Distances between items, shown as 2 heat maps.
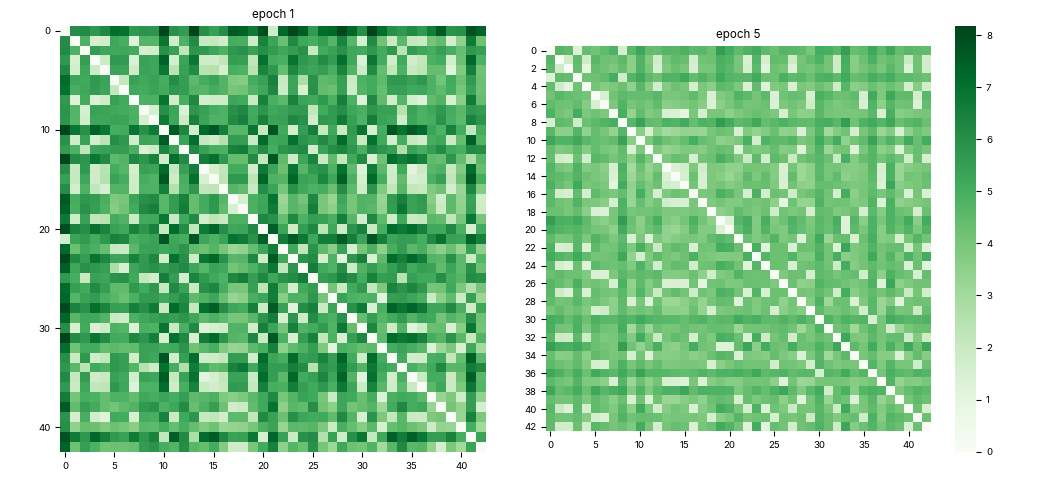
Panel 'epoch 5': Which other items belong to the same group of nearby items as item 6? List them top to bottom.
5, 18, 25, 29, 35, 41
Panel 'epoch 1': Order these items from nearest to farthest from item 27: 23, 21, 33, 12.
23, 33, 12, 21
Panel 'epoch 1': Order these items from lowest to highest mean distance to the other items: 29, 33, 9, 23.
33, 29, 9, 23
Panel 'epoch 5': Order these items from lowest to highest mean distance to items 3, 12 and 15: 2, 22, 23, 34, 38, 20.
2, 22, 34, 20, 23, 38
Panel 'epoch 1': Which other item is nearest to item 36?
7
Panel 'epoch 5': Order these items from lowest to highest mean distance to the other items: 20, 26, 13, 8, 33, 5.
13, 26, 5, 20, 33, 8
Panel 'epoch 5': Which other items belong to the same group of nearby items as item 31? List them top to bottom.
38
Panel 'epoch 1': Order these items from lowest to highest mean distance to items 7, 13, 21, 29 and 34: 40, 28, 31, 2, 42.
40, 2, 42, 31, 28
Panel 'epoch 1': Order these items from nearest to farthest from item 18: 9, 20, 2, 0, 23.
23, 20, 2, 9, 0
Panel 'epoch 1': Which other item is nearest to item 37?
32
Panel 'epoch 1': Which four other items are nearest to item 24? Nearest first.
6, 29, 22, 5
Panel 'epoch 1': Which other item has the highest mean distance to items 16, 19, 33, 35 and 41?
0
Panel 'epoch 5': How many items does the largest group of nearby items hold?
11
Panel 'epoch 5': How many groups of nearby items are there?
9
